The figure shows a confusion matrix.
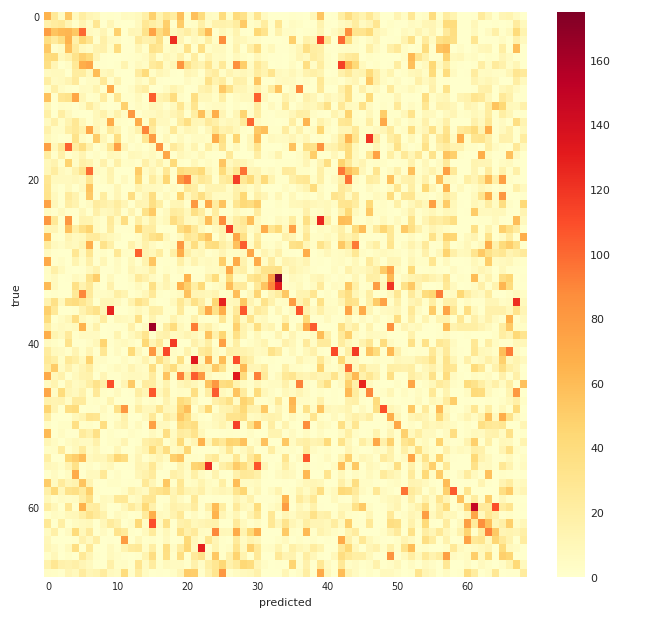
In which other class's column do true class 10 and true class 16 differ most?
15
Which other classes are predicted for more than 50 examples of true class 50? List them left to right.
15, 27, 30, 37
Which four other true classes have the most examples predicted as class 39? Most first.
25, 3, 16, 68
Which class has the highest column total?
27
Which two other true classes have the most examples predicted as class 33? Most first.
32, 9
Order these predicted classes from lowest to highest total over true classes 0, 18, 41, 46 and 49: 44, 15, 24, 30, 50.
50, 30, 24, 44, 15
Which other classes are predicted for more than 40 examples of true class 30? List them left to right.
0, 15, 25, 27, 63
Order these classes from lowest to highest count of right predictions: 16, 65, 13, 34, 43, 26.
65, 34, 13, 16, 43, 26
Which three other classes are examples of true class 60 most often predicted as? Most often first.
61, 64, 34
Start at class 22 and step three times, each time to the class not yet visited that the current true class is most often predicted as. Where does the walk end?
47
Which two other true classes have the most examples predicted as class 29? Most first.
13, 25
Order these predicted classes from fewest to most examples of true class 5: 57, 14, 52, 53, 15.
14, 15, 53, 57, 52
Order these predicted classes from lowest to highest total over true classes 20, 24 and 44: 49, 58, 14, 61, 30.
58, 14, 61, 49, 30
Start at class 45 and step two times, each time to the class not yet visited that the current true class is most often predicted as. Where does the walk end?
36
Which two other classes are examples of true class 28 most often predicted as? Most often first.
44, 19
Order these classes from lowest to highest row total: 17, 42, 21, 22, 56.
21, 56, 17, 22, 42
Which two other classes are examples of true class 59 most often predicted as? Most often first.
34, 63
